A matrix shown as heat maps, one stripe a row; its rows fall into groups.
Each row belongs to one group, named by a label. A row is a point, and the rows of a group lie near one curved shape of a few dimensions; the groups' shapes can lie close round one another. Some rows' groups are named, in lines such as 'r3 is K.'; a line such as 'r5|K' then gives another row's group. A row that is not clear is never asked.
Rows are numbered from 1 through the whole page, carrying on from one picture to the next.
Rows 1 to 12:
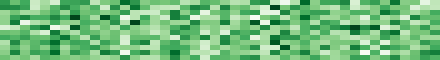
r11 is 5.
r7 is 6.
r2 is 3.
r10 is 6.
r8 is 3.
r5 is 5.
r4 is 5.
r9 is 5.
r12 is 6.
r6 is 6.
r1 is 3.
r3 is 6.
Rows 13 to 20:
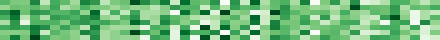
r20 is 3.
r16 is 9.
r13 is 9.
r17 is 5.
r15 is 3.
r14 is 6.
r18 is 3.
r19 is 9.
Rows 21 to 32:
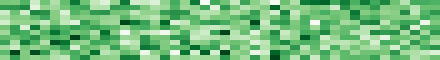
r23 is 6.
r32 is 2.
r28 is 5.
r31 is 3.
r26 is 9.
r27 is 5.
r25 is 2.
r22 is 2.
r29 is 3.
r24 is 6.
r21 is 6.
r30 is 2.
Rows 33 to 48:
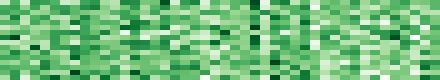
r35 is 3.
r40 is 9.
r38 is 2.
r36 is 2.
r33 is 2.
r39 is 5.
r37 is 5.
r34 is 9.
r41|2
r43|2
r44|5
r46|2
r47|5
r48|5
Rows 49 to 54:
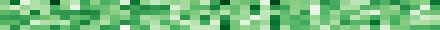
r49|5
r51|9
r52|3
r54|5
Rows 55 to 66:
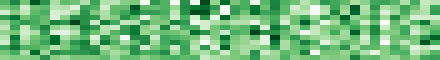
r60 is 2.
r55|3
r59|5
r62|5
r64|3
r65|9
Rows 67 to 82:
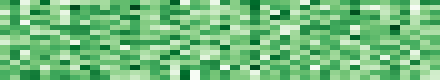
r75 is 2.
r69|6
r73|3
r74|6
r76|5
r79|3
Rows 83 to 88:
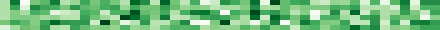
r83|5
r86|2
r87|5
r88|6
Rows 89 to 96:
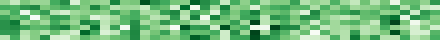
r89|2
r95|9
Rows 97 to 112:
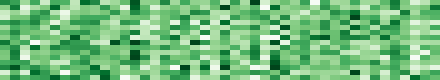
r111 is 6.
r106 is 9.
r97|9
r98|5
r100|6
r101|3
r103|3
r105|3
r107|5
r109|2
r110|3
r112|5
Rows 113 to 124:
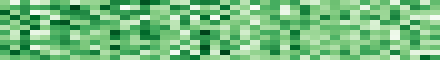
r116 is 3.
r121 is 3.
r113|2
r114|5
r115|3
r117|3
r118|9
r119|2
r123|3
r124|2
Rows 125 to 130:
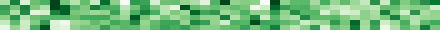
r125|5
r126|3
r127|3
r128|5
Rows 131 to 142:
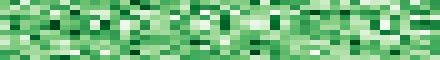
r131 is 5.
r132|2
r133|6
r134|3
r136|5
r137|5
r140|6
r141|9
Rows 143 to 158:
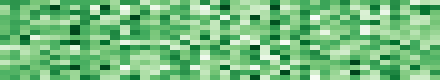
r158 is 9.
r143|3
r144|5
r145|5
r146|9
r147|2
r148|5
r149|5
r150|2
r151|5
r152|2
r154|6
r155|6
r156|5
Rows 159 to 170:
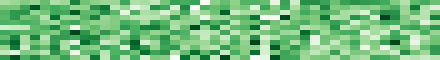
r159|6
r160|3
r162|6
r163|3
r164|2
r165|5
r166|9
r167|9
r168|5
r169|2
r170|3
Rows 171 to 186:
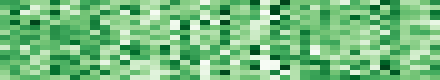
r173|5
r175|3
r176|3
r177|5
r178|3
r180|2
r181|9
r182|3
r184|6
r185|5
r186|6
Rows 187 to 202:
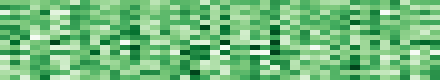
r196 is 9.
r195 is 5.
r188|3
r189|6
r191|6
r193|2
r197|3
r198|9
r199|2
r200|6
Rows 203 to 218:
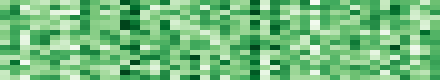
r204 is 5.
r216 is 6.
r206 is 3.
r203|2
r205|9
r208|2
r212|9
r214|2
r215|5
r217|2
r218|2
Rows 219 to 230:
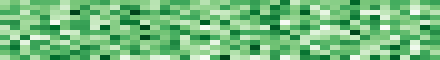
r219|6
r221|5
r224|5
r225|6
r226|2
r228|9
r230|5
